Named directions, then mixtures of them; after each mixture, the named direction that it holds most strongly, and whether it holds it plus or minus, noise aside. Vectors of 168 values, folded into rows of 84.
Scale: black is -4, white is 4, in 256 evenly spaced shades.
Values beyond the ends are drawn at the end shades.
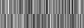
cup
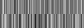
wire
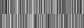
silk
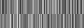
silk, plus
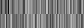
cup, minus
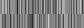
silk, minus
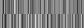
wire, minus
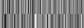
wire, minus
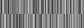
cup, minus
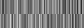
wire, minus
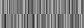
cup, plus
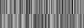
cup, plus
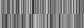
cup, minus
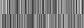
silk, minus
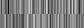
cup, minus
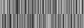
silk, minus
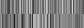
cup, minus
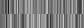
cup, minus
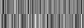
wire, minus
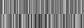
wire, plus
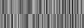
cup, plus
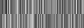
silk, plus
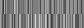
wire, minus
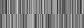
silk, plus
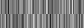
cup, minus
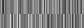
wire, minus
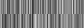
silk, minus
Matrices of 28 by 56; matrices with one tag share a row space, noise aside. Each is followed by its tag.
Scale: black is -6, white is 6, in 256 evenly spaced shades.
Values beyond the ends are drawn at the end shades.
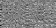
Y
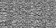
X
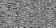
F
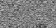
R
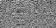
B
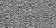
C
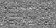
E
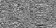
R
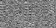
C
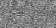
B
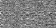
Y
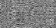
B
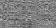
E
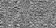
R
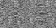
R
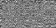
Y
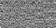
Y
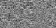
F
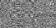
B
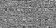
E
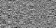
F
